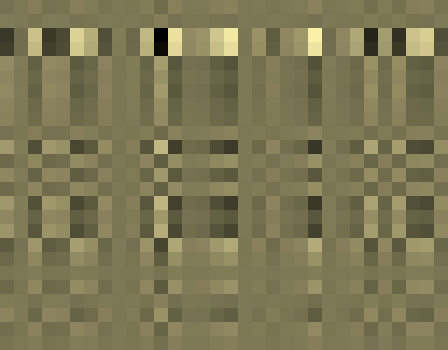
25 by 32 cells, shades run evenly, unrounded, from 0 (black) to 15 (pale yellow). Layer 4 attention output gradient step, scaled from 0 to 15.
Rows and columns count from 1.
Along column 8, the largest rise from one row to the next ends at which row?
5
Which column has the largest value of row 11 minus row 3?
12
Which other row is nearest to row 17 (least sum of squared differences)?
15
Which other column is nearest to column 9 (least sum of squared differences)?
18
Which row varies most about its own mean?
3
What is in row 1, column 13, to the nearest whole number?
8
